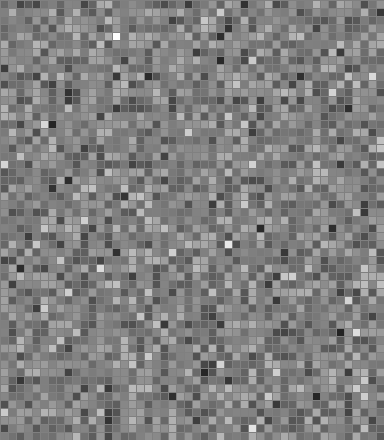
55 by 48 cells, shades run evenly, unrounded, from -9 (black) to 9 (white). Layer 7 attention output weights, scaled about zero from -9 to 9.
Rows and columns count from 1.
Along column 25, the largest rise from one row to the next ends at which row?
8
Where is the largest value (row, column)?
5, 15
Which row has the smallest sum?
13
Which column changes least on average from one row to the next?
16
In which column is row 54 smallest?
1
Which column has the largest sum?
45
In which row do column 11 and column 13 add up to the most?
34
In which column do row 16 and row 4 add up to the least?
7
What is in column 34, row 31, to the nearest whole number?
-3
